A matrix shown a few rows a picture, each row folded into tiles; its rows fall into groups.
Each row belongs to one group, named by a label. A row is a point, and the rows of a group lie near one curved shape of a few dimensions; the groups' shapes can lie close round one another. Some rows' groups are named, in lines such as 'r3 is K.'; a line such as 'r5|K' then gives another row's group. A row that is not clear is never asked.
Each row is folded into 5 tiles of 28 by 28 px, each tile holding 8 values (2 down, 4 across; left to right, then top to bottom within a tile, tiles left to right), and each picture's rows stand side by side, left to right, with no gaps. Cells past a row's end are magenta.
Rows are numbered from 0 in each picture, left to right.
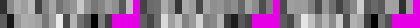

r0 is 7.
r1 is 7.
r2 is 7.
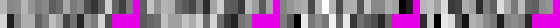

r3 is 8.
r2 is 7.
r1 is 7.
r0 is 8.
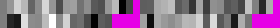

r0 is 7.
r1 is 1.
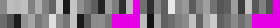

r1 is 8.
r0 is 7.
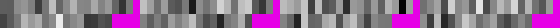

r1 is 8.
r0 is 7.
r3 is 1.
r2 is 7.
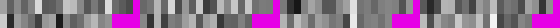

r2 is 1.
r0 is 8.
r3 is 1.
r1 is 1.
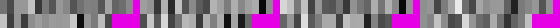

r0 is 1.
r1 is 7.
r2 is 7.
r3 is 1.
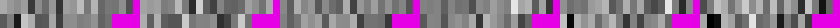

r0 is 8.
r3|8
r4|8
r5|7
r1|1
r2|8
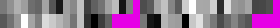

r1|7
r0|7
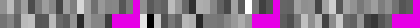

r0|8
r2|7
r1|8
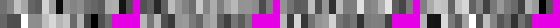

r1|1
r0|7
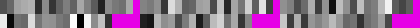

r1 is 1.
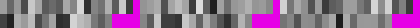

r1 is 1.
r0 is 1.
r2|8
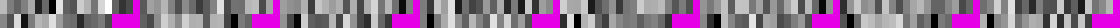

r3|1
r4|8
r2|7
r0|8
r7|1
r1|7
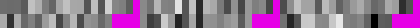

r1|8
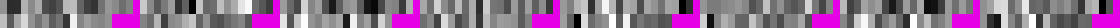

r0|1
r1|8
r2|1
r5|8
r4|7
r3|8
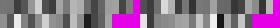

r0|1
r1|1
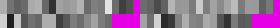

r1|1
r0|8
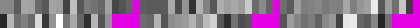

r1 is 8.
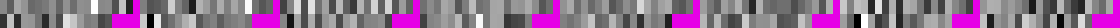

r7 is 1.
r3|7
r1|8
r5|1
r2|1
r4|8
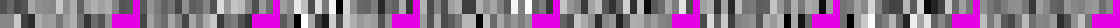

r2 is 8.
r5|7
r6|1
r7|1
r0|1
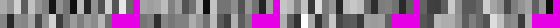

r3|1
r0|1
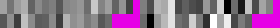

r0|8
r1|1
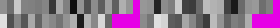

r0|1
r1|1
